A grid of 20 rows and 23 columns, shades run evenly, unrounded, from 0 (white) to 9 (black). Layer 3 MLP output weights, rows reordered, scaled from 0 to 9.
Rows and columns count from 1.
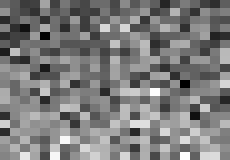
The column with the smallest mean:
15
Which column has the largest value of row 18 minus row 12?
16
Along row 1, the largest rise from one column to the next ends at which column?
6
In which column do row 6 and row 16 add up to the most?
8
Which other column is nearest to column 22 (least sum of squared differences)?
10
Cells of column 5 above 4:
13
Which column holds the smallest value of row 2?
18
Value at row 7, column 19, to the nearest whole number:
5
